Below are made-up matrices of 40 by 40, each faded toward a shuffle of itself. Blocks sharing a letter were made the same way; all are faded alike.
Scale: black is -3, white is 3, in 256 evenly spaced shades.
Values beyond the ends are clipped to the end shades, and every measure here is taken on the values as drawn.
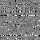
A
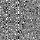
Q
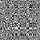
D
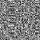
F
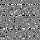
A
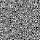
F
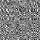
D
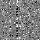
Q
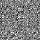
F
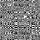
D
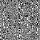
Q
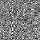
F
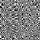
D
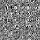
F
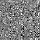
Q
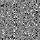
Q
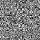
F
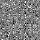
Q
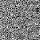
F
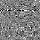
A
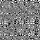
A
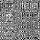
D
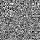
F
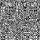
F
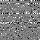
A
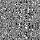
Q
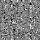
Q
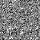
Q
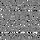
A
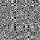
D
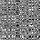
D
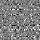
A
